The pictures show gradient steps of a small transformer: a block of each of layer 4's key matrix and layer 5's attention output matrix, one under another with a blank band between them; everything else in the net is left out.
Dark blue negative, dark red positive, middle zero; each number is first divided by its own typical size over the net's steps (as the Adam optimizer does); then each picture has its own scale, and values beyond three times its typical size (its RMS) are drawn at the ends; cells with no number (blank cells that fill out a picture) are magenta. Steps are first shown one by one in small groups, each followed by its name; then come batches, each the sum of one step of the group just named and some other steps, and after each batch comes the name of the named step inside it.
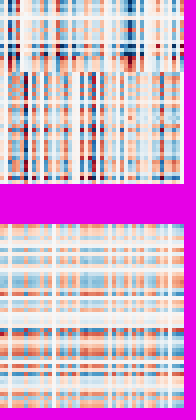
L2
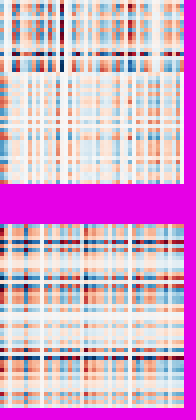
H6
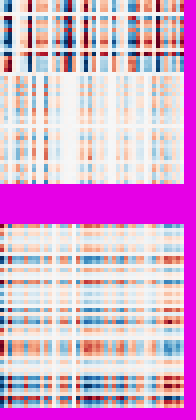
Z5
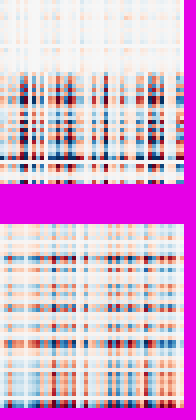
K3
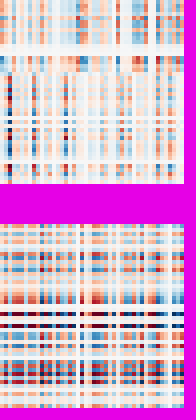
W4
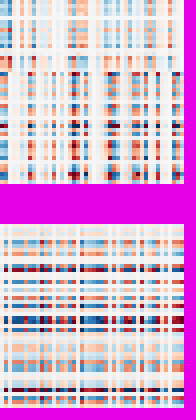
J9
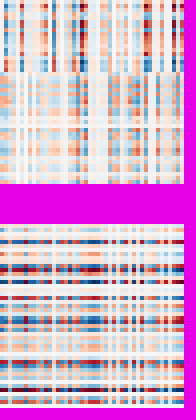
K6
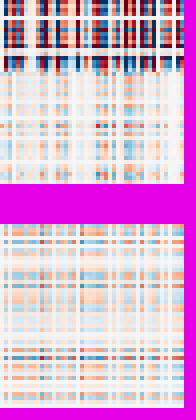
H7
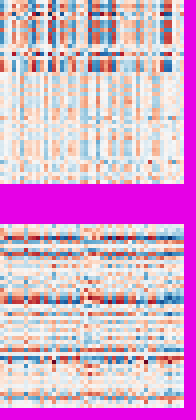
H6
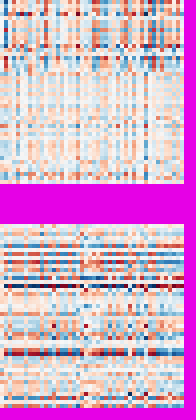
H7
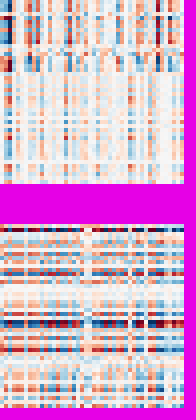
Z5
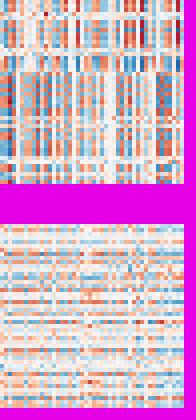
H7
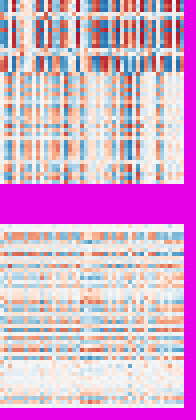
H7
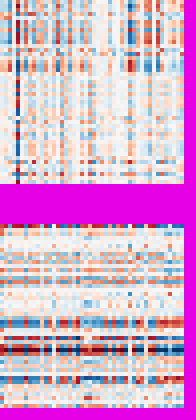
Z5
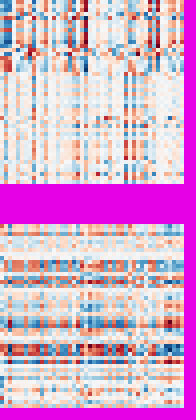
Z5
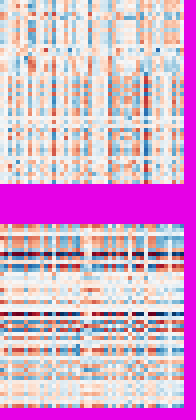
W4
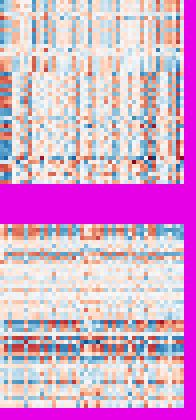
K3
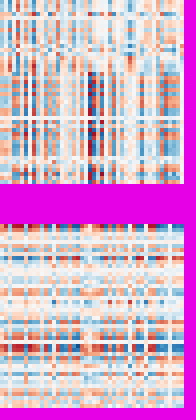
L2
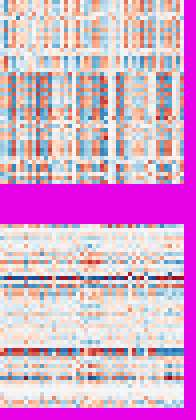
H7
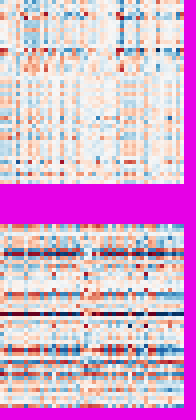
W4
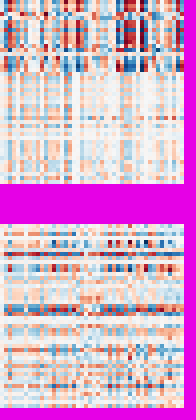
H7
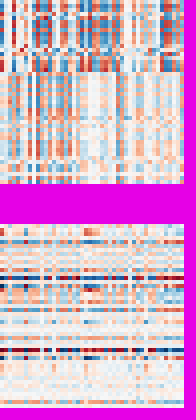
H6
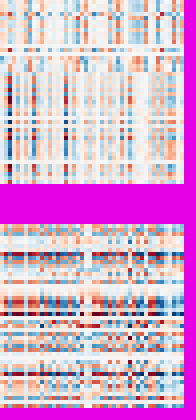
W4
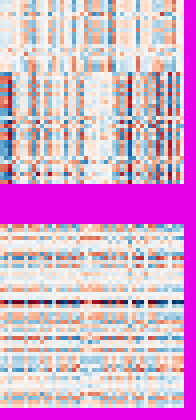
W4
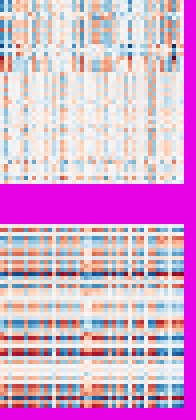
L2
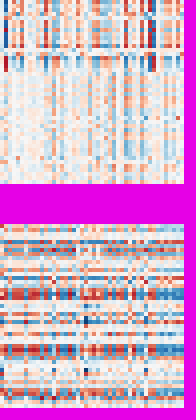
H7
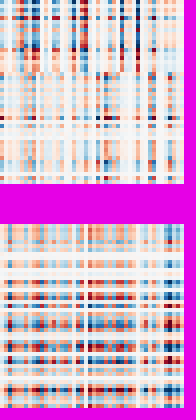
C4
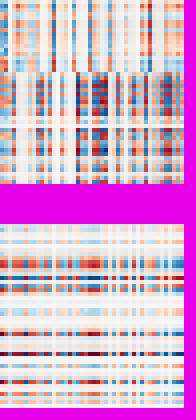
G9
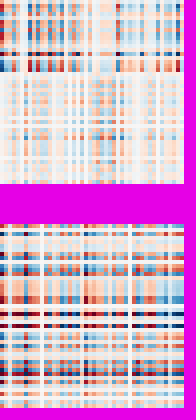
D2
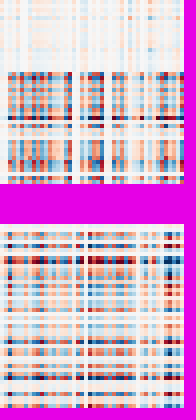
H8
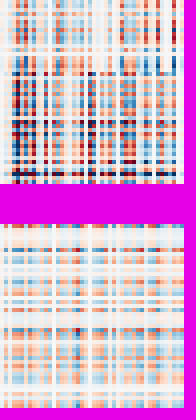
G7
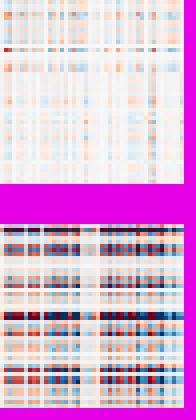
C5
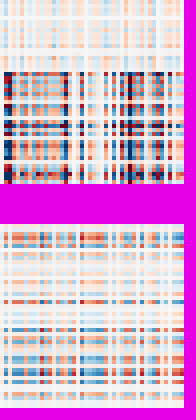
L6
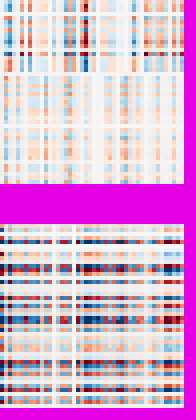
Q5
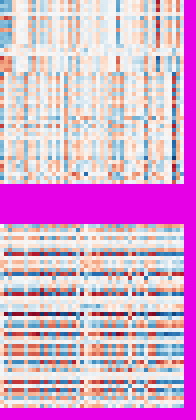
C5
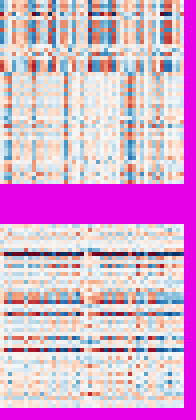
L6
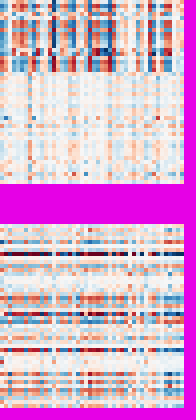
Q5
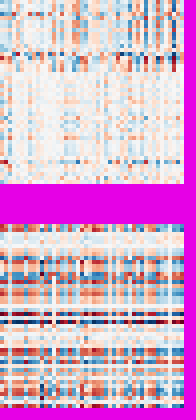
D2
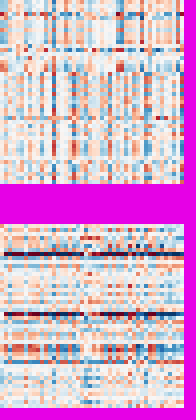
C5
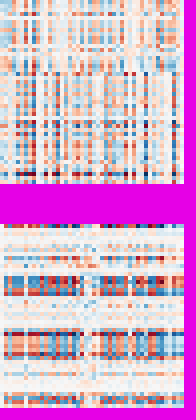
G7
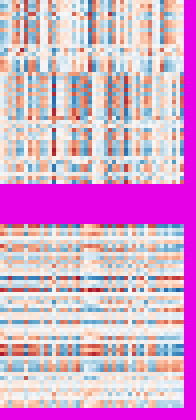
G9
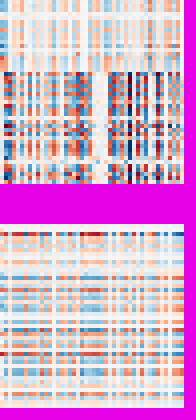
L6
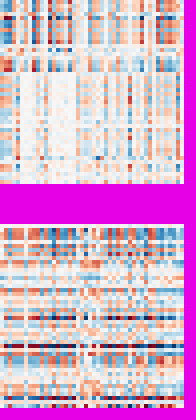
G9
